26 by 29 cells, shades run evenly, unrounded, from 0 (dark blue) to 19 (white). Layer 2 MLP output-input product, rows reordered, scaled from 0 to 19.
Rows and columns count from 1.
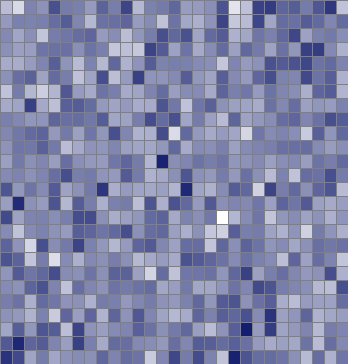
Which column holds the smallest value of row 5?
26
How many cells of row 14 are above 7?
19
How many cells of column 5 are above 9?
10
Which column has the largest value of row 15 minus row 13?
6
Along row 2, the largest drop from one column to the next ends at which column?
22
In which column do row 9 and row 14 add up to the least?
9
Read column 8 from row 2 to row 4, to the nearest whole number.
13 6 7
